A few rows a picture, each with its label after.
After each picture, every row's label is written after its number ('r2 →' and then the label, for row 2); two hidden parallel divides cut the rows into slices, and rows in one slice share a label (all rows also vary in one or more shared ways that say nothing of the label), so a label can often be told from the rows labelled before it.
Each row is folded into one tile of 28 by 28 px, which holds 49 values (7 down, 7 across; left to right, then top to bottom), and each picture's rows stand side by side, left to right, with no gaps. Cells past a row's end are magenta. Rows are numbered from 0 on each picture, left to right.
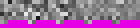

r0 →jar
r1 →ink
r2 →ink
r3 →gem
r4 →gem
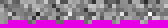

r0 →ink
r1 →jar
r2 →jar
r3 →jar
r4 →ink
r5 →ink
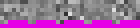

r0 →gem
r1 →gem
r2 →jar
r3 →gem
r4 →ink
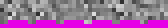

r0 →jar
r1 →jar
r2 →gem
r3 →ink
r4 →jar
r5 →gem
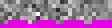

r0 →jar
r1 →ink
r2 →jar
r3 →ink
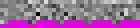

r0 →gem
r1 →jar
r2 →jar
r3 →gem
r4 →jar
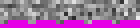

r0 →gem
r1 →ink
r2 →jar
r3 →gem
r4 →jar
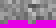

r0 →gem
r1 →gem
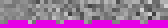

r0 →gem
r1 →gem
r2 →ink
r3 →gem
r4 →gem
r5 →ink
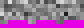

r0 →ink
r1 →gem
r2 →jar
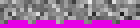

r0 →jar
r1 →ink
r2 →ink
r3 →jar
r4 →jar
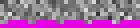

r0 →ink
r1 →jar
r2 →ink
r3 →ink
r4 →ink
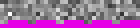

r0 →ink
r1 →jar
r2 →ink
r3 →jar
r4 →jar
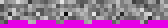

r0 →jar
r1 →ink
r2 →jar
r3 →ink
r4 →jar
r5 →ink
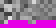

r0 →jar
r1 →gem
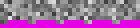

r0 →jar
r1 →ink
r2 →ink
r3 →gem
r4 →ink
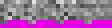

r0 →jar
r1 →gem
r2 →jar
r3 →gem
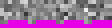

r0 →ink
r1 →gem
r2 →jar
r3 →ink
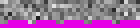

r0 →jar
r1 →ink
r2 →gem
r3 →gem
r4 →jar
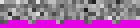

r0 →jar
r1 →ink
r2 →gem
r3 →jar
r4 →gem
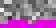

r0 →ink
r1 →ink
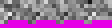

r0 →ink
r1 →jar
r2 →jar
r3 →ink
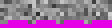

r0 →gem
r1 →jar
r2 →gem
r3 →jar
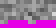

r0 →gem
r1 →gem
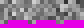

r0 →jar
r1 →gem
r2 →jar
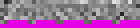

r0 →gem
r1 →gem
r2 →gem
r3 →jar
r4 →jar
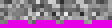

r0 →gem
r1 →ink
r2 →ink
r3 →ink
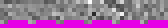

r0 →gem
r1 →gem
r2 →gem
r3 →jar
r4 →ink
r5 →gem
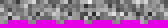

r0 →ink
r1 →jar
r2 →ink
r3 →jar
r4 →ink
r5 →jar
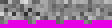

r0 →ink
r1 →jar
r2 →gem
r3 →gem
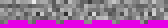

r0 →gem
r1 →jar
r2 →jar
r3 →ink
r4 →jar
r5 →jar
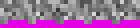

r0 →ink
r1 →ink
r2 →jar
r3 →ink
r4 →ink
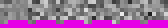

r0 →gem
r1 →jar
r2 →jar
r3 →ink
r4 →ink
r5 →jar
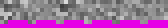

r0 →ink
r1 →gem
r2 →ink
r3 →gem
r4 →gem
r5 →gem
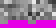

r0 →gem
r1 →jar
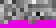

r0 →ink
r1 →jar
